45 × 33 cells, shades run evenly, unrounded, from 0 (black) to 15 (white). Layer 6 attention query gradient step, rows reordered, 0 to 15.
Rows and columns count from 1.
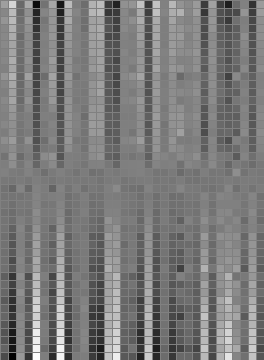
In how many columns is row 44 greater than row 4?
12
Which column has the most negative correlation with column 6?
30
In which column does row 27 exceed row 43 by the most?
2
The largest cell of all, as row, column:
45, 5
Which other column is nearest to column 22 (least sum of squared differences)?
9
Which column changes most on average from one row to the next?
23
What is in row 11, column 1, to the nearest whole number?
8
